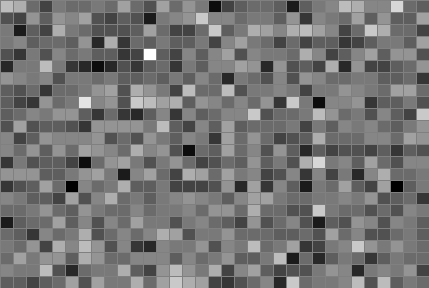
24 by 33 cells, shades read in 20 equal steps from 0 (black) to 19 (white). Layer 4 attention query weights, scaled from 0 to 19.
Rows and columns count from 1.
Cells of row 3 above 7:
21
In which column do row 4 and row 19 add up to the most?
9
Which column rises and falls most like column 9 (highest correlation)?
11
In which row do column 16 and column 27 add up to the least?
6
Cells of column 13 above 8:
19
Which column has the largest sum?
20
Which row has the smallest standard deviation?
7
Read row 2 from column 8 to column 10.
6 5 7
